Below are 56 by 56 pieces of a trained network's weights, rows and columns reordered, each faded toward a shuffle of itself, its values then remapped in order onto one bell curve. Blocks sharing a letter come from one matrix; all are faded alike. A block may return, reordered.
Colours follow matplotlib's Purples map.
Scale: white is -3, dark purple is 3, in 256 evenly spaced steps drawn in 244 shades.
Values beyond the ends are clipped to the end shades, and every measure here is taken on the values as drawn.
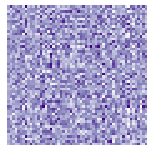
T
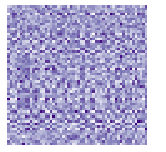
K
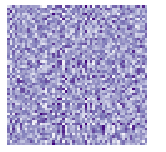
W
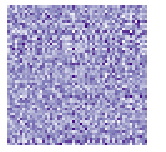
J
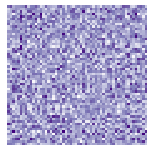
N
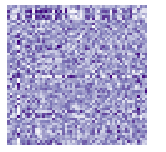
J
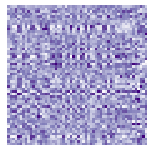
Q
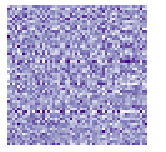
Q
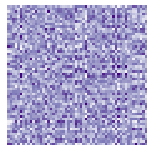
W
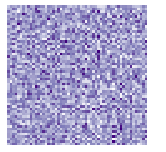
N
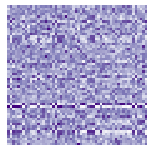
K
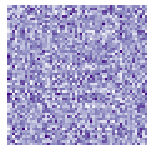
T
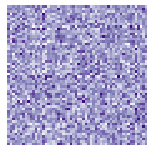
T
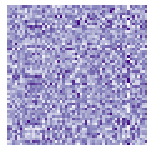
J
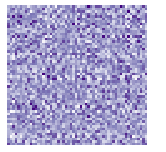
T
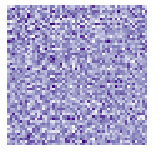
T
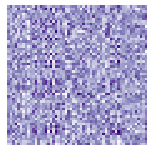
T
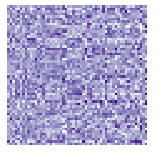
J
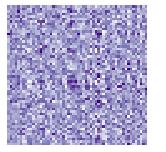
T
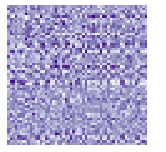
Q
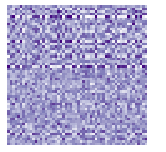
K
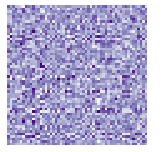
J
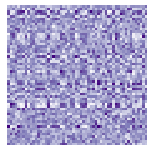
K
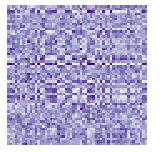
K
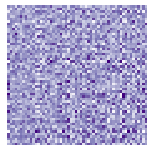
W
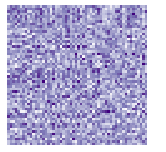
N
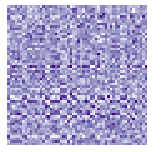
Q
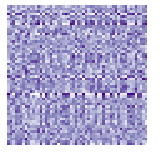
K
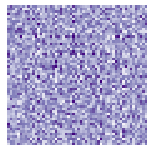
T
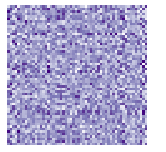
W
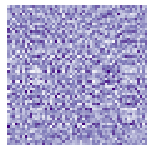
Q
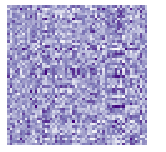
W
